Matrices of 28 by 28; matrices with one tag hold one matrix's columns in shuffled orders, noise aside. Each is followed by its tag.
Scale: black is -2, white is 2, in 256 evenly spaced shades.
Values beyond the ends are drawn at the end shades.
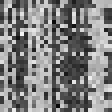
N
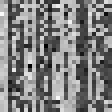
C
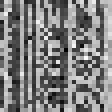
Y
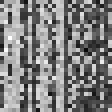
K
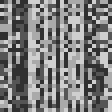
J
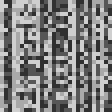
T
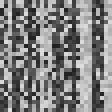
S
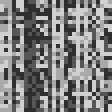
S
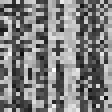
J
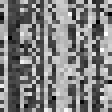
K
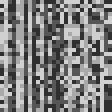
K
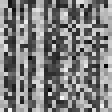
N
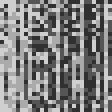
C
